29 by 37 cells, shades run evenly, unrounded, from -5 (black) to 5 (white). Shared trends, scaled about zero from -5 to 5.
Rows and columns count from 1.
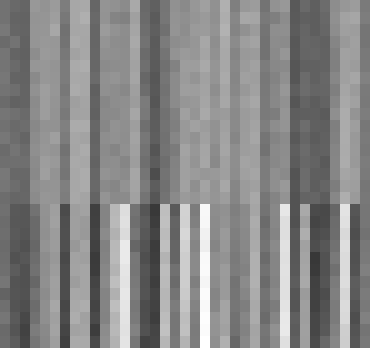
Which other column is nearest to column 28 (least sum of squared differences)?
11
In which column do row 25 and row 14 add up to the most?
21
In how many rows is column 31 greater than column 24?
12
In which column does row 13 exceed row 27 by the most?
36
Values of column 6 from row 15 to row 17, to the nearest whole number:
1 1 1
